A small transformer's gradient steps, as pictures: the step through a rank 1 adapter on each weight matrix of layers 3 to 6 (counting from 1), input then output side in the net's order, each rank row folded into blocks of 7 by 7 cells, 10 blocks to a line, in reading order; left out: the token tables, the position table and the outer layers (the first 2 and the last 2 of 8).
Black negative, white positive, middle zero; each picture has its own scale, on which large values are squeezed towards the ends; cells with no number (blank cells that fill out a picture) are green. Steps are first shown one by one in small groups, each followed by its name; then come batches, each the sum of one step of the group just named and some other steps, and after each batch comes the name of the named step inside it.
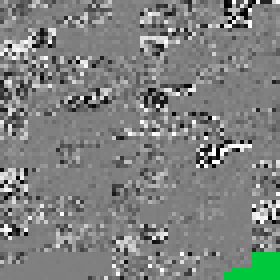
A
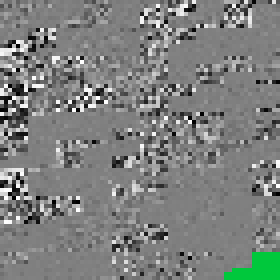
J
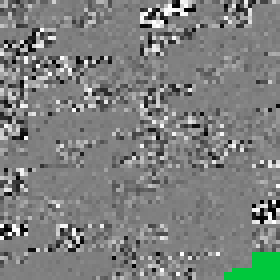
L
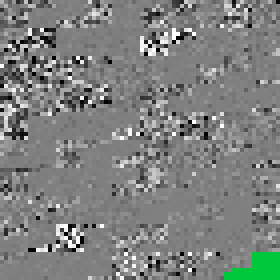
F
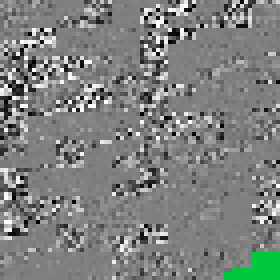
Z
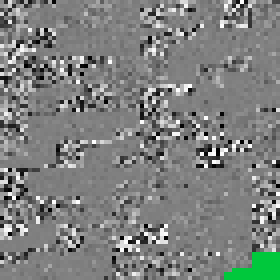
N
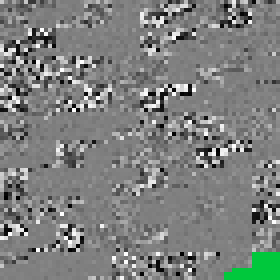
F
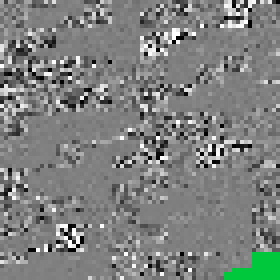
F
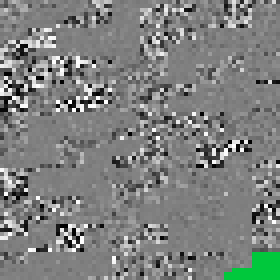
Z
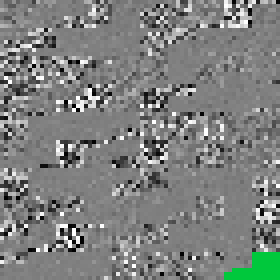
J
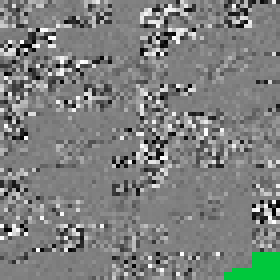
L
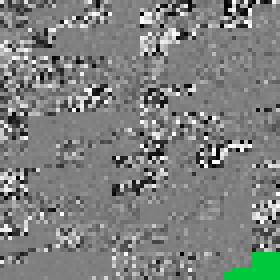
A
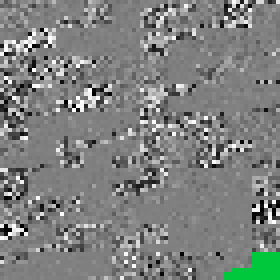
Z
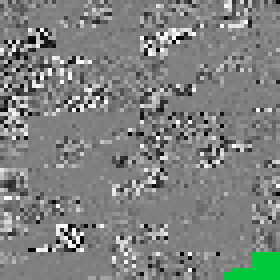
J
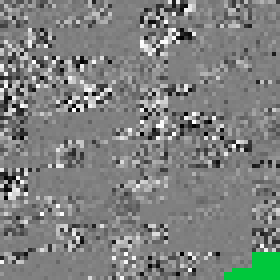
F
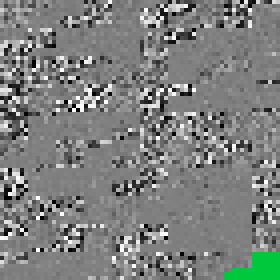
Z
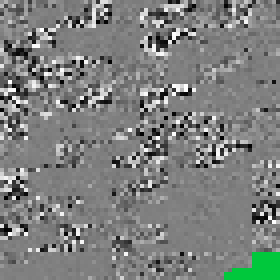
F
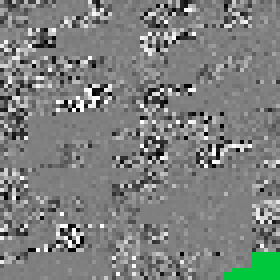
A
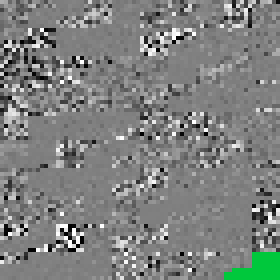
F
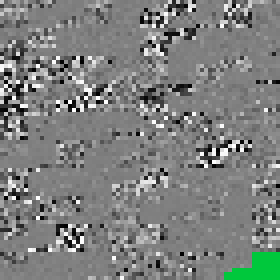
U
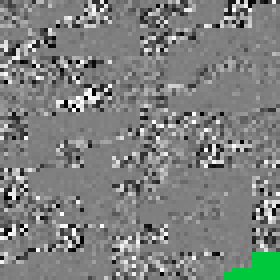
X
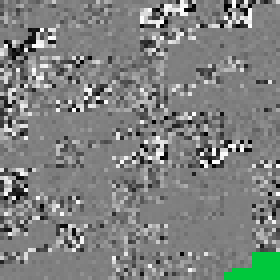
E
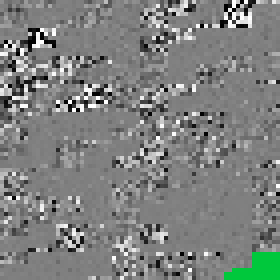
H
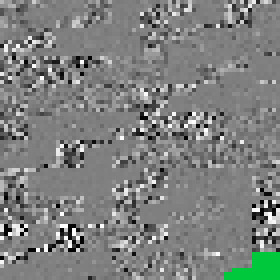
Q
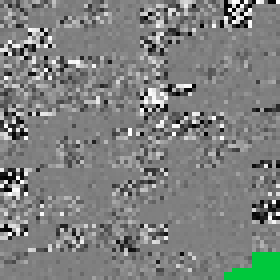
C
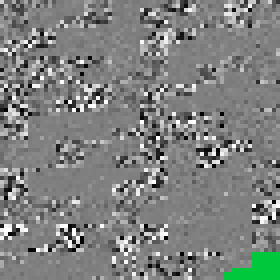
Q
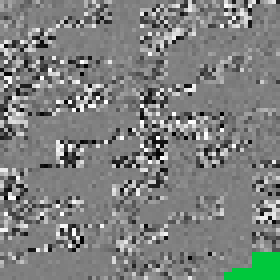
Q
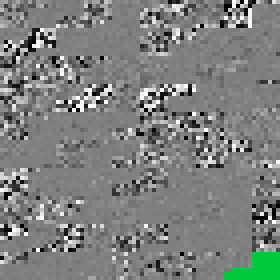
H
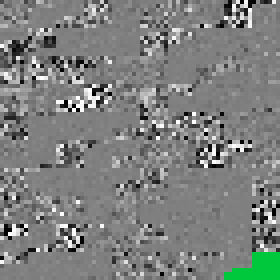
X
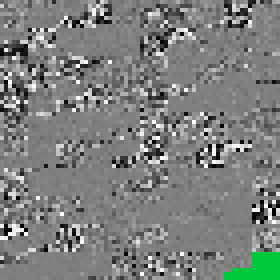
X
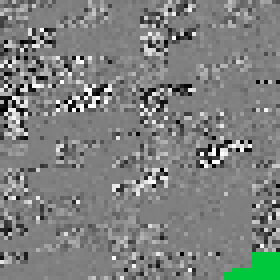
U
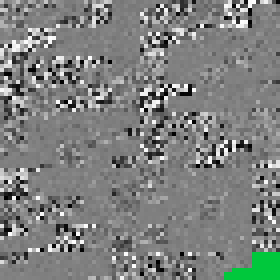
U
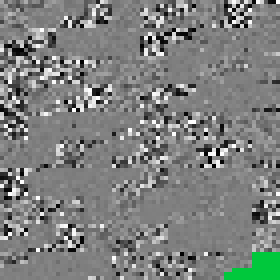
C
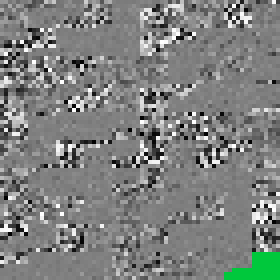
E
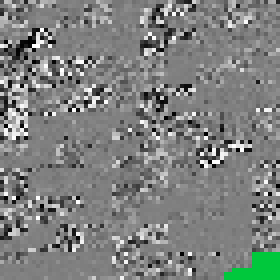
E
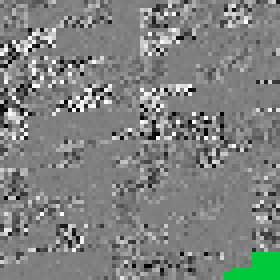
E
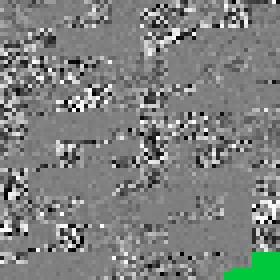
X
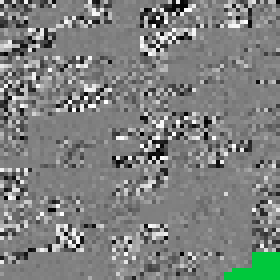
U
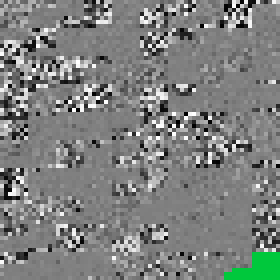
H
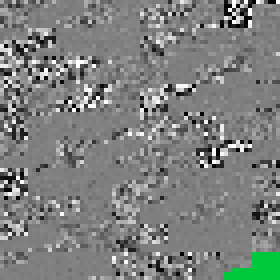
C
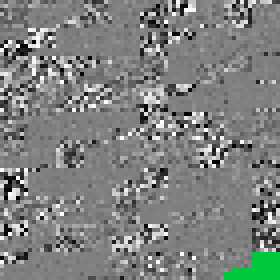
Q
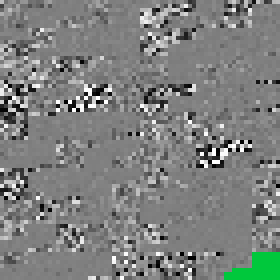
U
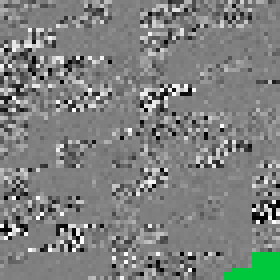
U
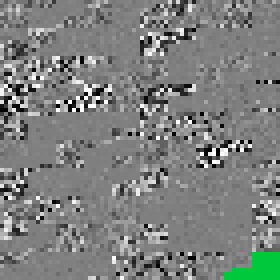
U
